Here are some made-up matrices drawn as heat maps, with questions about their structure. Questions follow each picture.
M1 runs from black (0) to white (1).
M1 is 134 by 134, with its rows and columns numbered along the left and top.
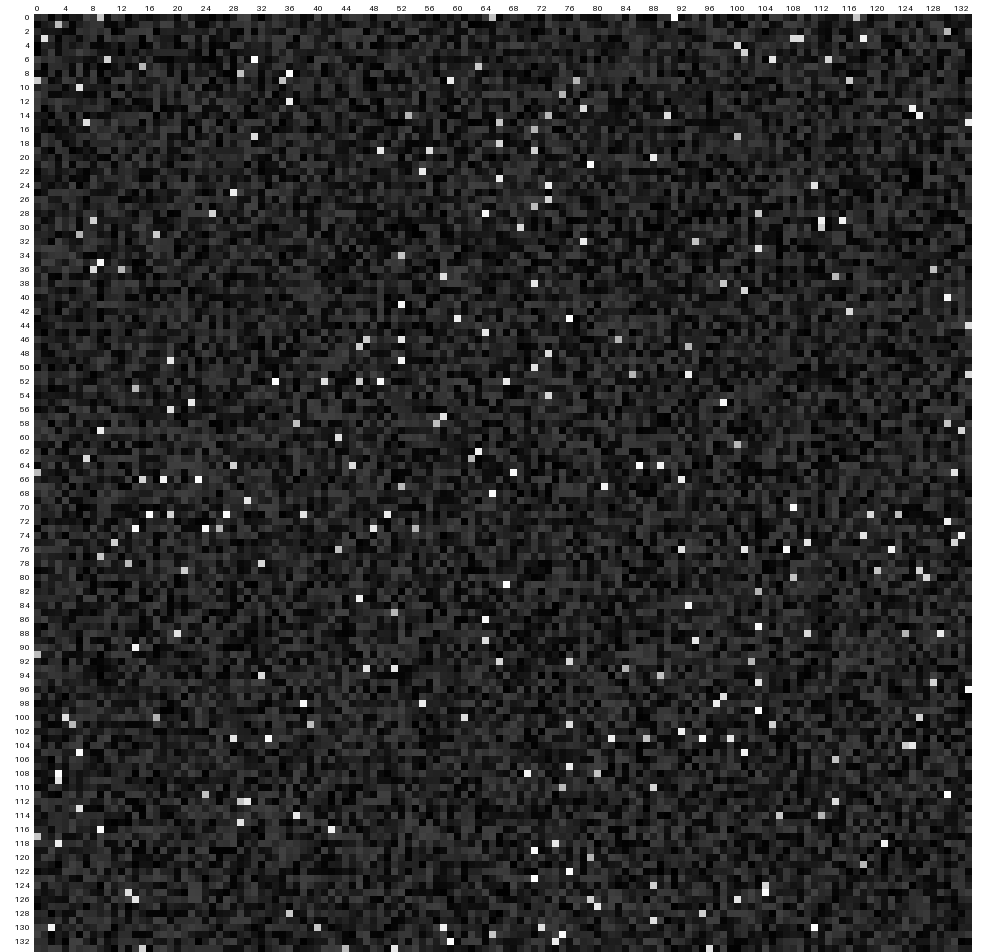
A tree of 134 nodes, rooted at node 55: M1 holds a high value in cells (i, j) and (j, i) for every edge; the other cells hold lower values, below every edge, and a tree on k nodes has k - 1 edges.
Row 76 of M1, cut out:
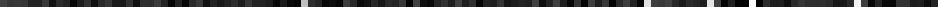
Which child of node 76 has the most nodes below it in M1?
101
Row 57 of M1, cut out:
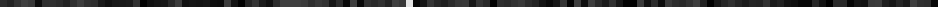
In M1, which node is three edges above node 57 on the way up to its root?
111
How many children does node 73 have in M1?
4
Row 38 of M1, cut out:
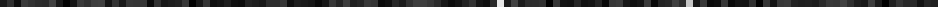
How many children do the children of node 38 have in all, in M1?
6
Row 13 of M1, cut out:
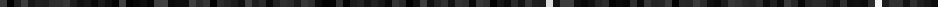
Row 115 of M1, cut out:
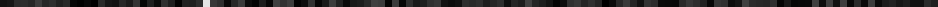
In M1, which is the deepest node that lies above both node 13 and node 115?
29
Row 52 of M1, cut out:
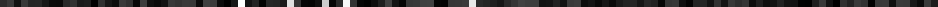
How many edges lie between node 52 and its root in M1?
6
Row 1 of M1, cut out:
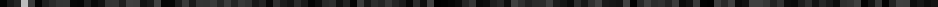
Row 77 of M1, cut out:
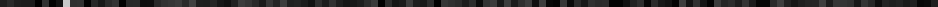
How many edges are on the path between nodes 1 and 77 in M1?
7
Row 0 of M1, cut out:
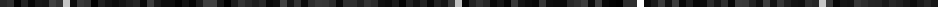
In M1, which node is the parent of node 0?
65
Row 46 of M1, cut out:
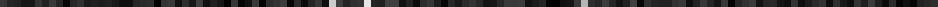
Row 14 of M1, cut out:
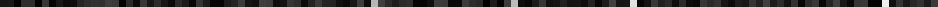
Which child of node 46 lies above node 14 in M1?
47
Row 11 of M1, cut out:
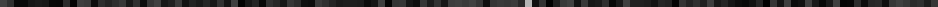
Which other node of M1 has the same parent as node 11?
131
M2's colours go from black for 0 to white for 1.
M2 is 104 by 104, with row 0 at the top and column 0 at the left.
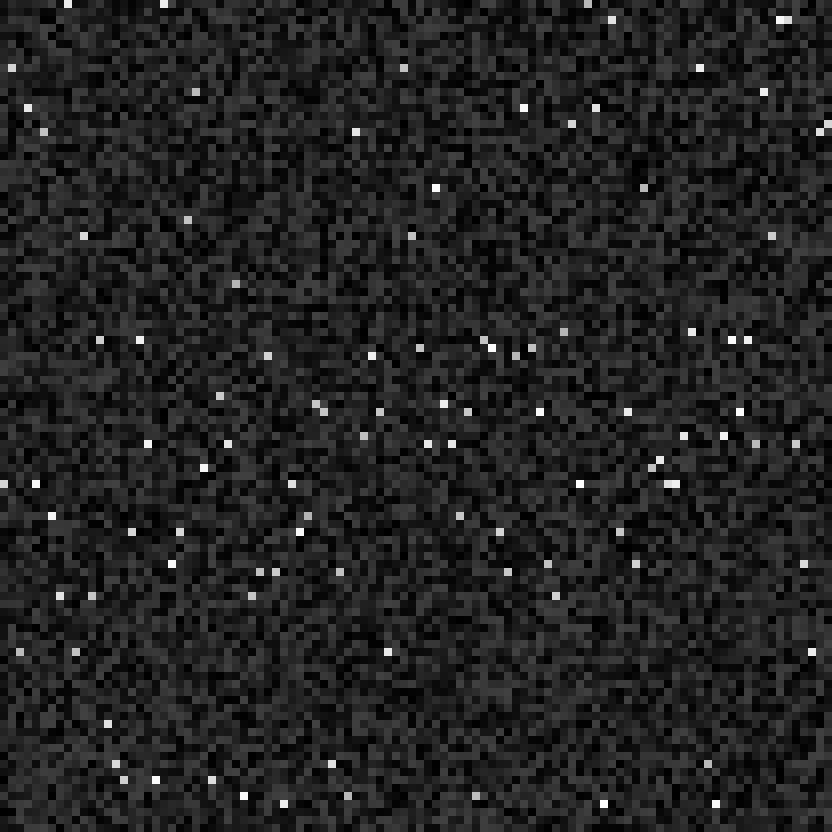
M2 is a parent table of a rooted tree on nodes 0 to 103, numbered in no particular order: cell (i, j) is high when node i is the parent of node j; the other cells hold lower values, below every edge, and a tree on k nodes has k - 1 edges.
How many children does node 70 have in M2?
4
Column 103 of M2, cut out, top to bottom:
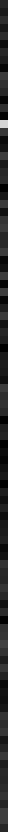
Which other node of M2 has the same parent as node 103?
71
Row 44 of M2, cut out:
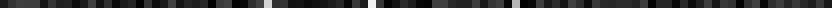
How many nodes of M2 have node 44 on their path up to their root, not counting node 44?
7
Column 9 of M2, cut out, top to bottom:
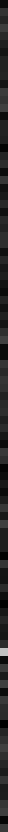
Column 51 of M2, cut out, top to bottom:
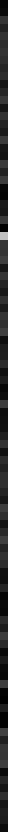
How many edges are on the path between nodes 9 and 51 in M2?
3
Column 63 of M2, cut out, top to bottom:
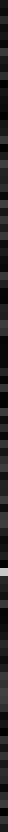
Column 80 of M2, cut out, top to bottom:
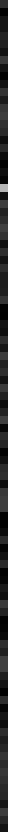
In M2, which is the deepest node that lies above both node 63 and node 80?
23
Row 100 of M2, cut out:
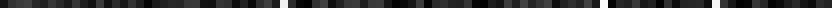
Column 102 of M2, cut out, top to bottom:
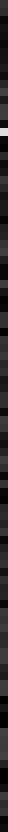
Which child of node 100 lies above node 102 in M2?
35
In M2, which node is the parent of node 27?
49
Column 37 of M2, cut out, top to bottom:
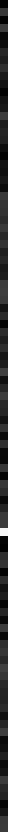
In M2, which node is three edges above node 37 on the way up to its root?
99
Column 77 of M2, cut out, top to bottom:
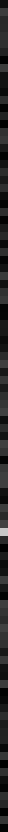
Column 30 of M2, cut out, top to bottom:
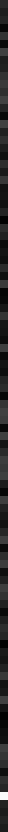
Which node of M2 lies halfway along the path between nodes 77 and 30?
43
